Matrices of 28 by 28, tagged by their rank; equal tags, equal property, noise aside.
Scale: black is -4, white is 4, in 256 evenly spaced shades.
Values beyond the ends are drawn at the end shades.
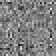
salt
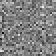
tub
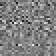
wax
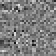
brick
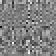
wax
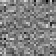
wax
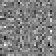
wax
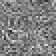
tub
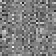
wax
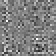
wax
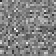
tub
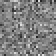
tub
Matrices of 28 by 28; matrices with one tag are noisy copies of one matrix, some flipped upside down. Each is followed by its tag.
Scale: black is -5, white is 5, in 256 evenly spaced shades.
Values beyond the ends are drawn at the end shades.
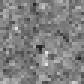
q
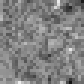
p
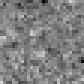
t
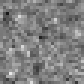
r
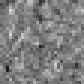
r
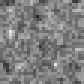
r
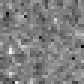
r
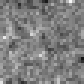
t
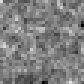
t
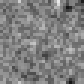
p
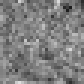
p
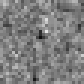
q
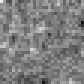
t
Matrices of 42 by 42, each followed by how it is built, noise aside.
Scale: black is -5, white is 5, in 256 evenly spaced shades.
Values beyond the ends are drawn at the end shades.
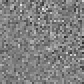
upper triangular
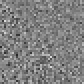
lower triangular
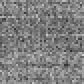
blocks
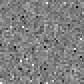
sparse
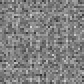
blocks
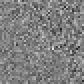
upper triangular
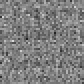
blocks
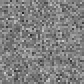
noise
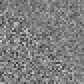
lower triangular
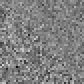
lower triangular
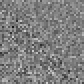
lower triangular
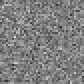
noise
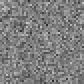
noise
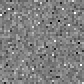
sparse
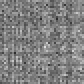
blocks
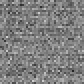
blocks
